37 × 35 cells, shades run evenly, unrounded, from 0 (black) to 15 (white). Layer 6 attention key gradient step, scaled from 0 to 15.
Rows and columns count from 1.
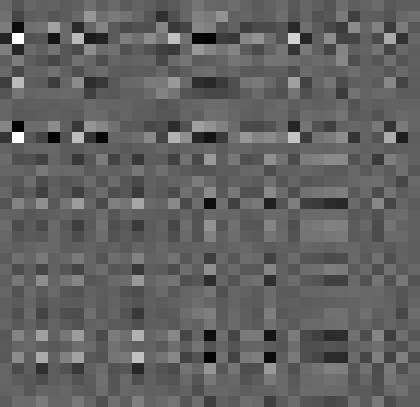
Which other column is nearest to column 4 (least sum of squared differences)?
12
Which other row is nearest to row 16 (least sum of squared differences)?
23
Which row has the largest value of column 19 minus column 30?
2
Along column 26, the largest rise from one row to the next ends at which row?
5
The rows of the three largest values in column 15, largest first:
4, 13, 8
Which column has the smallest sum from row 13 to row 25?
17
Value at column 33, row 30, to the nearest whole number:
6
